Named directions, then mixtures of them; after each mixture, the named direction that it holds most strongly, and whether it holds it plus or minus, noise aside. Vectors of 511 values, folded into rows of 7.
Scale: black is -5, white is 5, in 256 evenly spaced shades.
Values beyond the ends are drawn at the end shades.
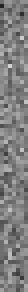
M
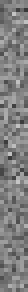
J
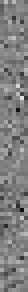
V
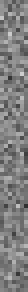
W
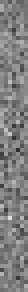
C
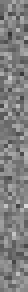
W, minus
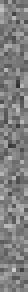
J, minus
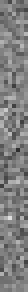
C, plus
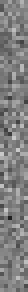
C, minus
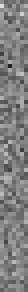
M, minus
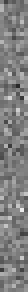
V, minus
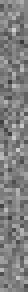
C, minus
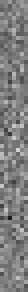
C, minus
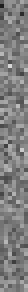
M, plus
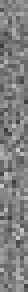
C, minus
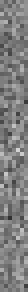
C, minus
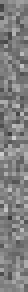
C, minus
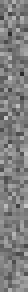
W, minus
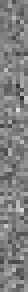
V, minus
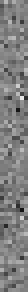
V, plus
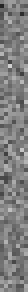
M, plus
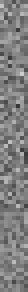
W, plus
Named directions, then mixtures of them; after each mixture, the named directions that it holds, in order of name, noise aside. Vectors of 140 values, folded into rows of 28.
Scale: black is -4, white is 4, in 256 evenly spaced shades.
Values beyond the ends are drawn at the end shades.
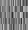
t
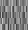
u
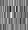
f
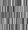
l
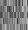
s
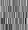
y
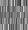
l, t.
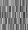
f, t, u.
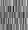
s, u, y.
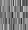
t.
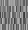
f, t, u.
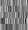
y.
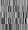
y.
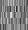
f.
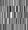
f.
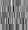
l, u, y.
